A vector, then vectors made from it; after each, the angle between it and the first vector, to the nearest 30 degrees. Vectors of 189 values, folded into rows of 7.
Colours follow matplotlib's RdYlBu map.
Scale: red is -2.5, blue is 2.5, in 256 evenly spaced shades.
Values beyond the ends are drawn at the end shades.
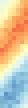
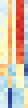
60 degrees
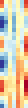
120 degrees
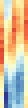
30 degrees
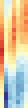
30 degrees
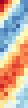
120 degrees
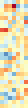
90 degrees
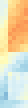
30 degrees
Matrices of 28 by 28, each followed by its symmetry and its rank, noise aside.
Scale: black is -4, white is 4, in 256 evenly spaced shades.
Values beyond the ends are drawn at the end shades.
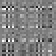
no symmetry, rank one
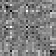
symmetric, rank three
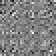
symmetric, rank three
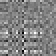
no symmetry, rank one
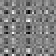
no symmetry, rank one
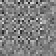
antisymmetric, rank two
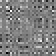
symmetric, rank two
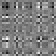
symmetric, rank one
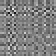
antisymmetric, rank two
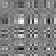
symmetric, rank one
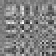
symmetric, rank two
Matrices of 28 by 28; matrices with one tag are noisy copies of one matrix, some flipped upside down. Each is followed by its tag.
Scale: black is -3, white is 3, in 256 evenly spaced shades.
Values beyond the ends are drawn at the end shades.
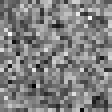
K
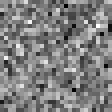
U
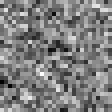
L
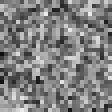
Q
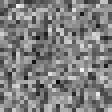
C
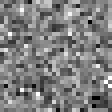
K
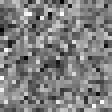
L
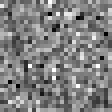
K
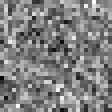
L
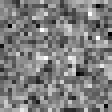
Q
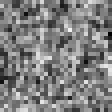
Q
